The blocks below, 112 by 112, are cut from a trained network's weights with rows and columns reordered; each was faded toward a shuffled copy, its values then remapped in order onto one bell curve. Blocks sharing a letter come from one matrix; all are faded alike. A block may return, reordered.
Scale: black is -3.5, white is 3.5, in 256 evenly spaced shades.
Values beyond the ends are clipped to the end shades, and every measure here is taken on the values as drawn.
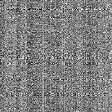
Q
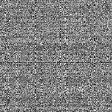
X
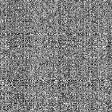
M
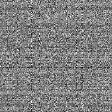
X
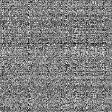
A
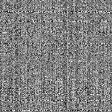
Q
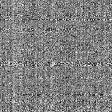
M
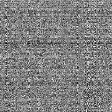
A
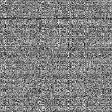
A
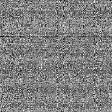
X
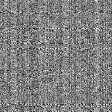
Q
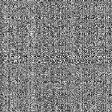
Q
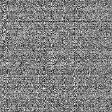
A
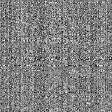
Q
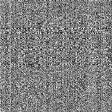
M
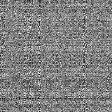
A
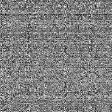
X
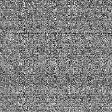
X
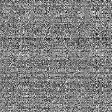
X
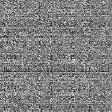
A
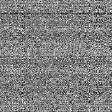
A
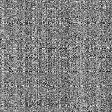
Q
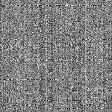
M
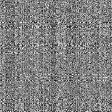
Q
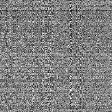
A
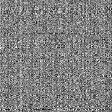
M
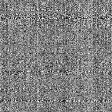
M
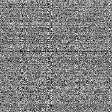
A
